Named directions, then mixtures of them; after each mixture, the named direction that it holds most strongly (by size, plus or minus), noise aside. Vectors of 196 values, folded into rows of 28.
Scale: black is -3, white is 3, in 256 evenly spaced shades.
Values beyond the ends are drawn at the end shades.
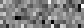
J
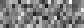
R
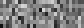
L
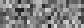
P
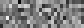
P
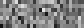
L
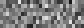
R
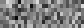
P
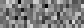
P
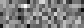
R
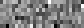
J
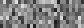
L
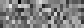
P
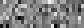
L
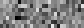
J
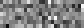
J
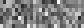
L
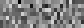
P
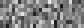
L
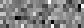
J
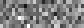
L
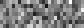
R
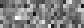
J
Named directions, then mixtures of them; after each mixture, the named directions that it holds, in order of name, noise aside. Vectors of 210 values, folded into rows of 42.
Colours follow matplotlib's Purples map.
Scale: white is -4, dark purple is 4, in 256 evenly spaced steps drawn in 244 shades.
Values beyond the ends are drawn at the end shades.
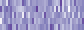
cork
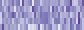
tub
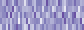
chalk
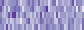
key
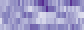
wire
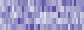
chalk, key, wire.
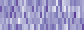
chalk, cork, key.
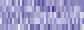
chalk, tub, wire.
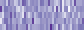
cork.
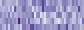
chalk, tub, wire.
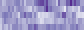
chalk, wire.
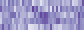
cork, tub, wire.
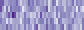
key.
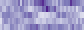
wire.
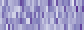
key.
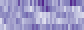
wire.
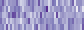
key.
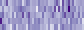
cork.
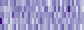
cork, key.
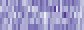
cork, tub, wire.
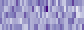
chalk, key, wire.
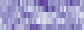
wire.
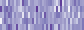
cork.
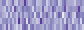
chalk.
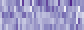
chalk, tub, wire.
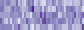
chalk, key, wire.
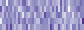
chalk, cork.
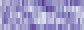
wire.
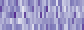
chalk, cork, key.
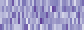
chalk, tub.
